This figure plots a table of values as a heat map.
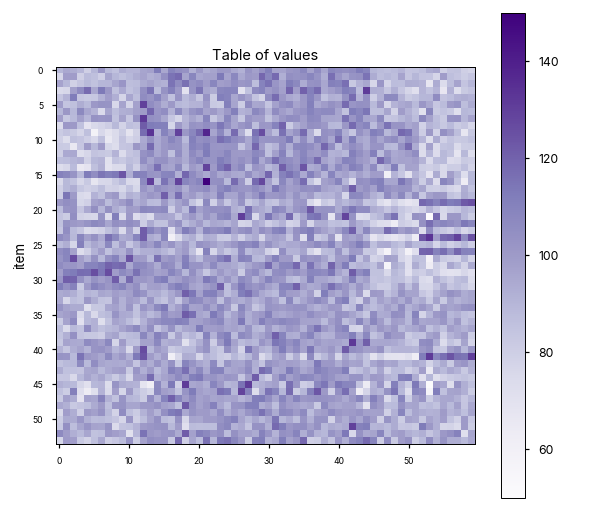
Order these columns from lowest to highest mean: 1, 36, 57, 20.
57, 1, 20, 36
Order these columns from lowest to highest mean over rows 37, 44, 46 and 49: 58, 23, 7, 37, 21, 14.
7, 58, 14, 21, 23, 37
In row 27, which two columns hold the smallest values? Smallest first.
53, 50
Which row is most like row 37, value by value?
33
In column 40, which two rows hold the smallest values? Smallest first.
24, 41
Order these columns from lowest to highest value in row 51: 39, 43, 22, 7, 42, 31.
22, 39, 7, 43, 31, 42
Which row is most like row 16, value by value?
9
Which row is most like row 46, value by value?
21
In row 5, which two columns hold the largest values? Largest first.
12, 41
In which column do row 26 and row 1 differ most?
31
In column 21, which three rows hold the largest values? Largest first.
16, 9, 14
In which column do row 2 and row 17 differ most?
42
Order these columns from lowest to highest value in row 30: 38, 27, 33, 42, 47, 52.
52, 47, 33, 38, 27, 42
